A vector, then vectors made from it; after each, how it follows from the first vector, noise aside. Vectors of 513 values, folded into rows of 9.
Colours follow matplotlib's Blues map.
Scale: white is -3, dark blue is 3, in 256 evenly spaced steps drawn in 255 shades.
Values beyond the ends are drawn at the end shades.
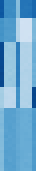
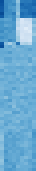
partly zeroed.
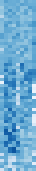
reversed, negated, partly zeroed.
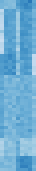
wrapped around, negated, shrunk.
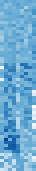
reversed, negated, partly zeroed.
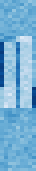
partly zeroed.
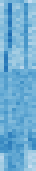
wrapped around, shrunk.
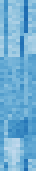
wrapped around, shrunk.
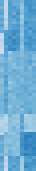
wrapped around, negated, shrunk.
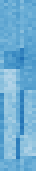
wrapped around, shrunk.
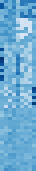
partly zeroed.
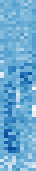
reversed, negated, partly zeroed.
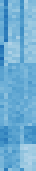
wrapped around, shrunk.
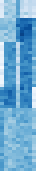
negated.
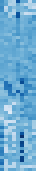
wrapped around, partly zeroed.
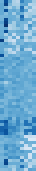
wrapped around, partly zeroed.
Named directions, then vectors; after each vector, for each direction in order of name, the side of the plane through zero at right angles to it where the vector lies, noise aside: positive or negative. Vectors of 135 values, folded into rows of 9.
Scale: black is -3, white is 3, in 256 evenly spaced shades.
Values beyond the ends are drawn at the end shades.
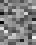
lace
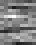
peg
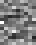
negative, negative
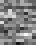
negative, positive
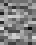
positive, positive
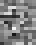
negative, negative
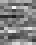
negative, negative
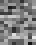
positive, positive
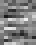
negative, negative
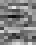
negative, negative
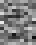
negative, negative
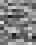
negative, negative
